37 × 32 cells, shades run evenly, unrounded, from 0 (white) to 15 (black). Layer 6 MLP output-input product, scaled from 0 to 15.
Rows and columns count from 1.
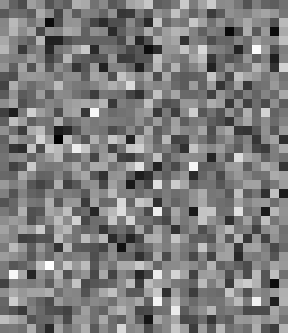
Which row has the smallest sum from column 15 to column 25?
1
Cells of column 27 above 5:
30
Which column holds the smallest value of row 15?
5
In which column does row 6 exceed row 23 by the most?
17
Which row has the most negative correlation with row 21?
19
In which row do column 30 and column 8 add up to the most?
35
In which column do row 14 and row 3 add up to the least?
2
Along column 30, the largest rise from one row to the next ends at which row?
24
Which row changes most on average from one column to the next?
31
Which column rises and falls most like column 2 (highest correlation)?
18
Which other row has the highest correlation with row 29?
11
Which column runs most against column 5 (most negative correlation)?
7
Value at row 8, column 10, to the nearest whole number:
10
